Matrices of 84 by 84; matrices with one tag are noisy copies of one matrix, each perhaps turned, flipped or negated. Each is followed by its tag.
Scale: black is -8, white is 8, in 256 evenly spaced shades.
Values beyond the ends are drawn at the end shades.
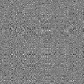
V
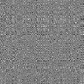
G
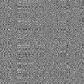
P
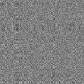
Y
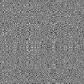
V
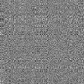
G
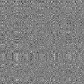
Y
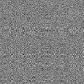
V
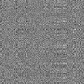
P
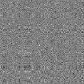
Y
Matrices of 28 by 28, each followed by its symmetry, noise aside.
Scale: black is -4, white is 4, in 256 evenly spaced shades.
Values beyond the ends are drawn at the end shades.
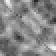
symmetric across the other diagonal.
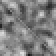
symmetric across the other diagonal.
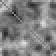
symmetric.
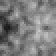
mirrored top to bottom.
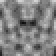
mirrored left to right.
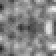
mirrored top to bottom.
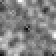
symmetric across the other diagonal.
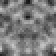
mirrored left to right.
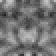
mirrored left to right.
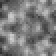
mirrored top to bottom.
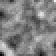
symmetric across the other diagonal.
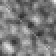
symmetric across the other diagonal.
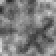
symmetric.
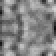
mirrored top to bottom.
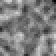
symmetric across the other diagonal.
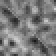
symmetric across the other diagonal.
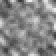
symmetric across the other diagonal.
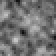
symmetric across the other diagonal.
